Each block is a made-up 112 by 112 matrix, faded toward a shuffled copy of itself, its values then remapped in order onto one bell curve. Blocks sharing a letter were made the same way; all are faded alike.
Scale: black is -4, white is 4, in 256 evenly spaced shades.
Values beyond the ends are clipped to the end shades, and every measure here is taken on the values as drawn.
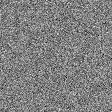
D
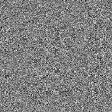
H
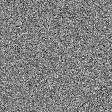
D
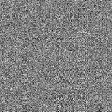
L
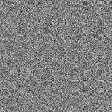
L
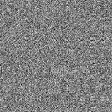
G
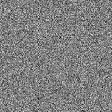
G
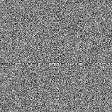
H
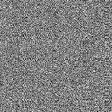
G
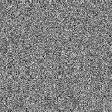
G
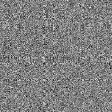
H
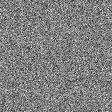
D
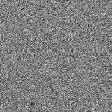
G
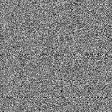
H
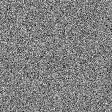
D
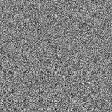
G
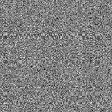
L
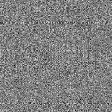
H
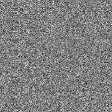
H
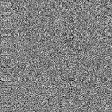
G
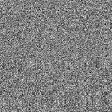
G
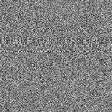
L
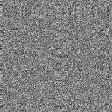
G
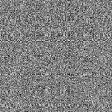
L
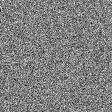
D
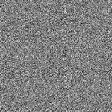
G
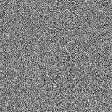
G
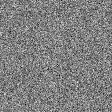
D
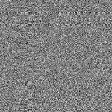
L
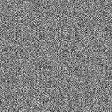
L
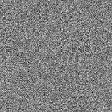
G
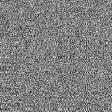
L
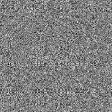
H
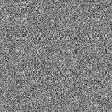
G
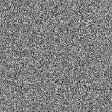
H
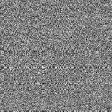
L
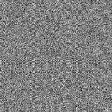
L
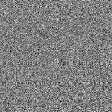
L
